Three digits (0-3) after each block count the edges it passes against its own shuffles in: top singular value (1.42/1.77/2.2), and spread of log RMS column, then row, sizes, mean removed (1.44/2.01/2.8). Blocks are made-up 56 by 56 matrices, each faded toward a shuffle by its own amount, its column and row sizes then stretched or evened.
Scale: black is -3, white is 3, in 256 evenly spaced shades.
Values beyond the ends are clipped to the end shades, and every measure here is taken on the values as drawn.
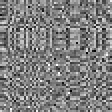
3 1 1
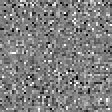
1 0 2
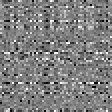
3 0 3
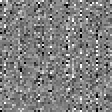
0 3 0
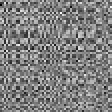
3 1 2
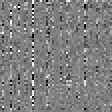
2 3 1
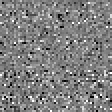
0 0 2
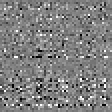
2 2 3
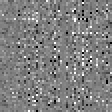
0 3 1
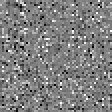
0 1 0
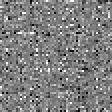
0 2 2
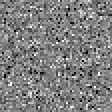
1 1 0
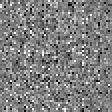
1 2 0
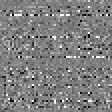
1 1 3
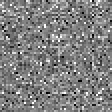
2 0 1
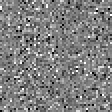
0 1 0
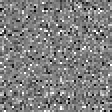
2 0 1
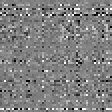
2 2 3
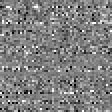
0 0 3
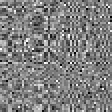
3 0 2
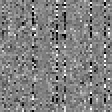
2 3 0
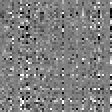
2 3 2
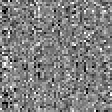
2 2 0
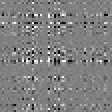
3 3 3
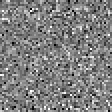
0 1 1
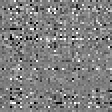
0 2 3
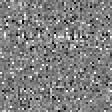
1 0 1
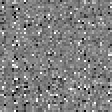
0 2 1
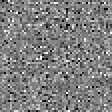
2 1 2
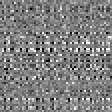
3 0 3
